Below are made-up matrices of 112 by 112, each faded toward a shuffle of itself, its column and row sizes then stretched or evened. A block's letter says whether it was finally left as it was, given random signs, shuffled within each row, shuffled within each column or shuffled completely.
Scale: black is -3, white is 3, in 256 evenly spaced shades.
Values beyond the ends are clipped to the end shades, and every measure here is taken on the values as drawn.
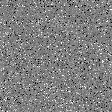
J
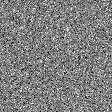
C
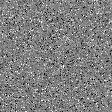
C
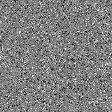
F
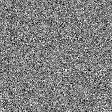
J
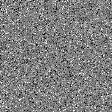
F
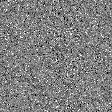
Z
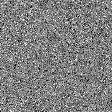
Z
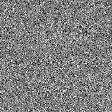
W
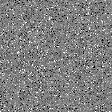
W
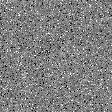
Z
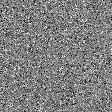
Z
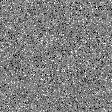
J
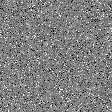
C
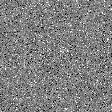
Z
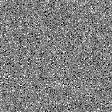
W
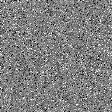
F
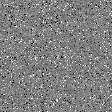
F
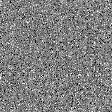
W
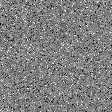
C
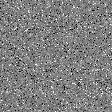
J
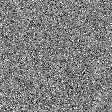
C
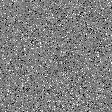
C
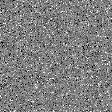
F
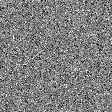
C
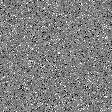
C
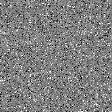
W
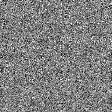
F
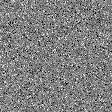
C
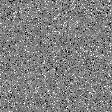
F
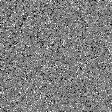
F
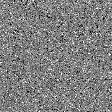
J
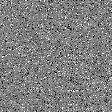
W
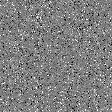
Z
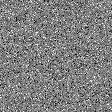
C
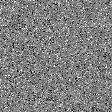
Z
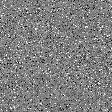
J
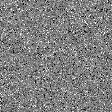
W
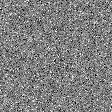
C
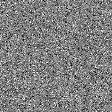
F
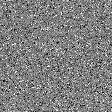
J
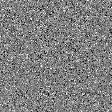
F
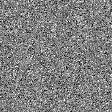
F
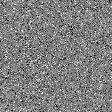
Z
